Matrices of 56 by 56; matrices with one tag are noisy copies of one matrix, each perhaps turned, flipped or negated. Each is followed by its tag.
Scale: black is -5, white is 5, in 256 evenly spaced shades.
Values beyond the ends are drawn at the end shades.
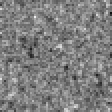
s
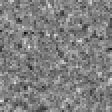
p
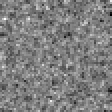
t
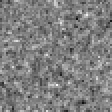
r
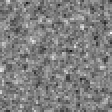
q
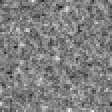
q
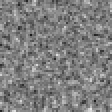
t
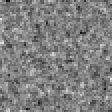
q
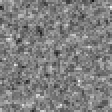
q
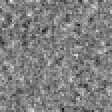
p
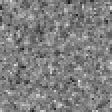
q
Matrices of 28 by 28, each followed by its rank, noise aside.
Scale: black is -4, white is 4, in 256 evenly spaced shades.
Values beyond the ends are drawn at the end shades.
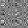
three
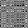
two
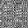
four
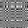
one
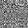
four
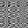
two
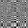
one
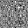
four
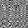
three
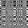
one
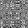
four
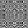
two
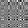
one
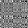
two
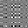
one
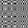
one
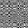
two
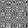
three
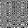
three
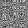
four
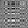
one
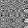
three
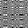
one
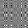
one
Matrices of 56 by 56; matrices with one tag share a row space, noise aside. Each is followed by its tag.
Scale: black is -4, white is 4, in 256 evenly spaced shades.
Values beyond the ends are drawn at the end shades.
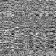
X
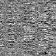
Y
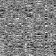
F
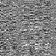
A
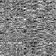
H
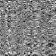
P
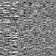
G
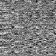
X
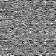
X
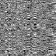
P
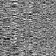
G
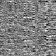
Y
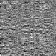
A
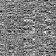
Y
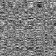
F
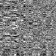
G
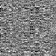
A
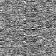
H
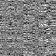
Y
